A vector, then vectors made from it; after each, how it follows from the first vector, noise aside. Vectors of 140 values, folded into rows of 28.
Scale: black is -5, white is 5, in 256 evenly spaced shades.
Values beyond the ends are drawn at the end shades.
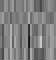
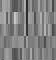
reversed.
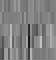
partly zeroed.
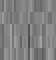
shrunk.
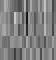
reversed.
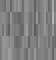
wrapped around, negated, shrunk.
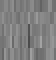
shrunk.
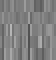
shrunk.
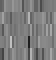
partly zeroed.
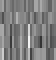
negated.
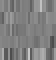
negated, partly zeroed.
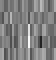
negated.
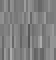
shrunk.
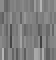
negated, partly zeroed.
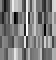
reversed, negated, scaled up.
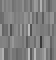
negated, partly zeroed.
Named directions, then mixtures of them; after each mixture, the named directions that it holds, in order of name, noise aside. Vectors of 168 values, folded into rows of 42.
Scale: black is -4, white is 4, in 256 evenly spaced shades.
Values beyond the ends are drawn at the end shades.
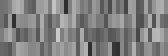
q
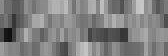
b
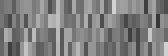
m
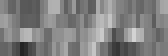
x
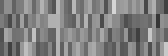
m.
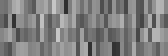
q.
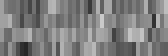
m, x.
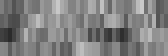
b, m.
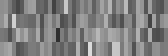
q.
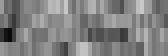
b.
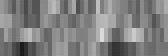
x.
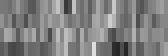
m, q, x.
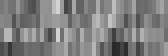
m, q, x.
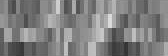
m, x.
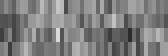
b, m, q.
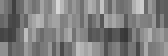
b, m.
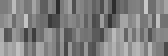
m, x.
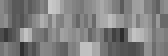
b, x.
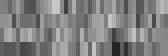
q, x.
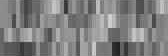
q, x.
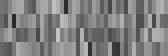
q.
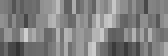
m, x.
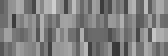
q.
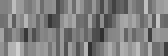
m, q, x.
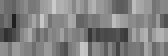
b, q.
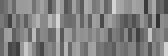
m.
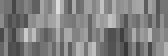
b, m, x.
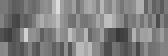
b, m, x.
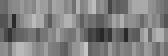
b, q, x.
